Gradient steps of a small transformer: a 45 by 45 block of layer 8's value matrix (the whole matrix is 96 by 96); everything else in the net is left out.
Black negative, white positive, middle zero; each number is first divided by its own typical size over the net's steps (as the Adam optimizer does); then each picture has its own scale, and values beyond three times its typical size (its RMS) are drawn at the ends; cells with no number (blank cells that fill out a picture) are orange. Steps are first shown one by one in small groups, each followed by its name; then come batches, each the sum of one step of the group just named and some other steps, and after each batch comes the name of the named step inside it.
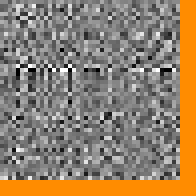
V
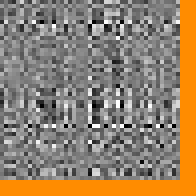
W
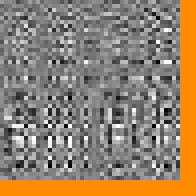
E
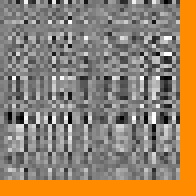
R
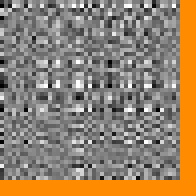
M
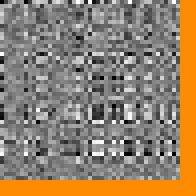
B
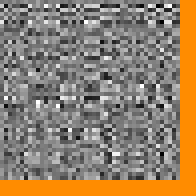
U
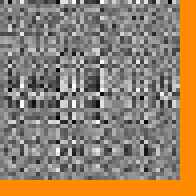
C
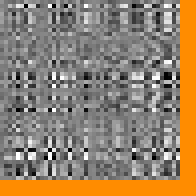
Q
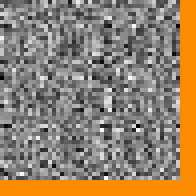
B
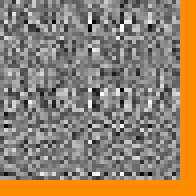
W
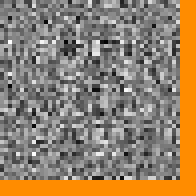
B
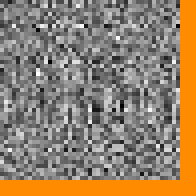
W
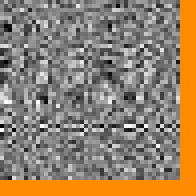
U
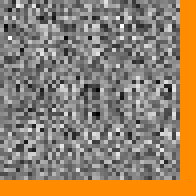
Q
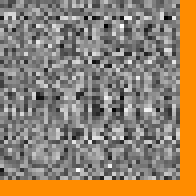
M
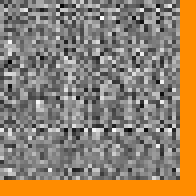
U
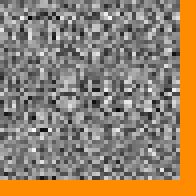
R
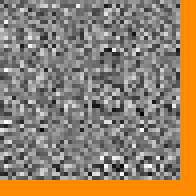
W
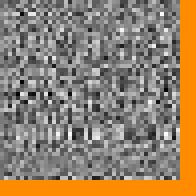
R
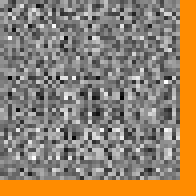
Q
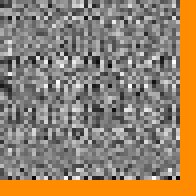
M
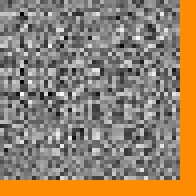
E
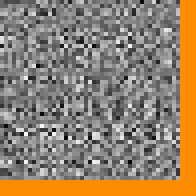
E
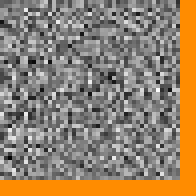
R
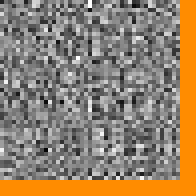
B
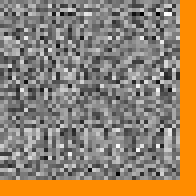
Q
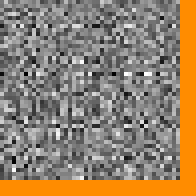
C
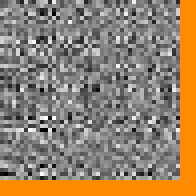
R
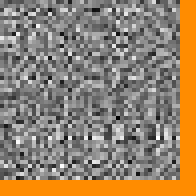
E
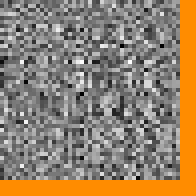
M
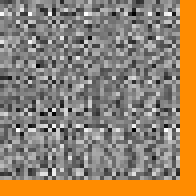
Q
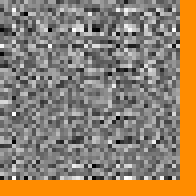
V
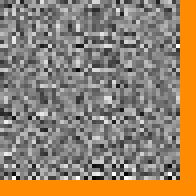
M
